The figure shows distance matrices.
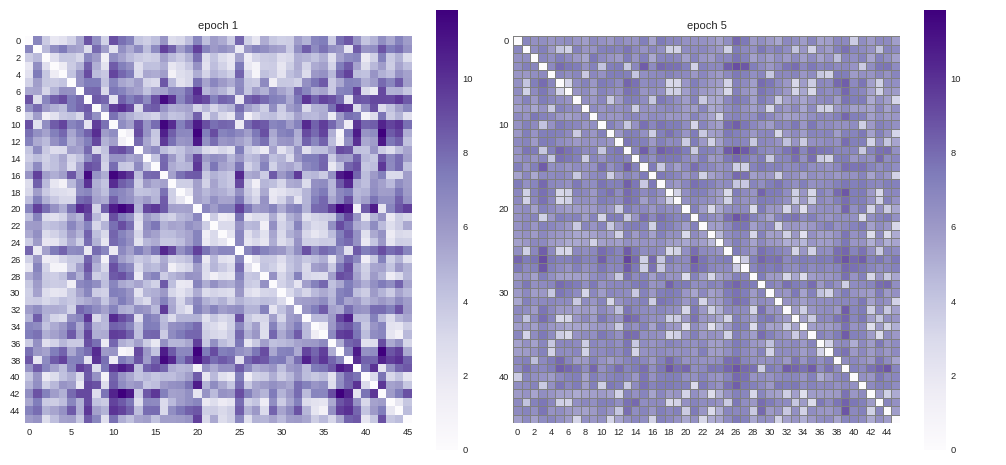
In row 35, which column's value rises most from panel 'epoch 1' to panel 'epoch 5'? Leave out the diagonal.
44
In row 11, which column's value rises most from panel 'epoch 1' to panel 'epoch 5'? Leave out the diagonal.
37
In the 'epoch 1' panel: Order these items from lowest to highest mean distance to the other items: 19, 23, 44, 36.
23, 36, 19, 44
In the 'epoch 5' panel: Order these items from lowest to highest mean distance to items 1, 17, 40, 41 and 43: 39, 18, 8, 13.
18, 8, 13, 39
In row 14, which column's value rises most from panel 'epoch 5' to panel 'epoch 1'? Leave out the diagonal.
8
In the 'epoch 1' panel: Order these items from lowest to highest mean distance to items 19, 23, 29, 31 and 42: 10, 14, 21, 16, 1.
21, 14, 1, 16, 10
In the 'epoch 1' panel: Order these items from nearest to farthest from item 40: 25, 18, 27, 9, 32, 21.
9, 21, 27, 18, 32, 25
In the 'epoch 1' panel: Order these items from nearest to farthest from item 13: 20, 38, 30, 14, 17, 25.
30, 17, 20, 14, 25, 38
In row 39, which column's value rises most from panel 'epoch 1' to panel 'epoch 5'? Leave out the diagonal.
20
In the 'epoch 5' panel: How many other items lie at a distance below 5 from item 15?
3
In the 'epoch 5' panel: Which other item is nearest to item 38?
2
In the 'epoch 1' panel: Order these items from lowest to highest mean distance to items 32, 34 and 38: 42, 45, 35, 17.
45, 35, 17, 42
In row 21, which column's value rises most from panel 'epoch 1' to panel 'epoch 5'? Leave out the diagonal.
26
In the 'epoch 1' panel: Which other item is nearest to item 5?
29
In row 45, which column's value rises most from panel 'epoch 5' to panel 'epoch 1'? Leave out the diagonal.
7
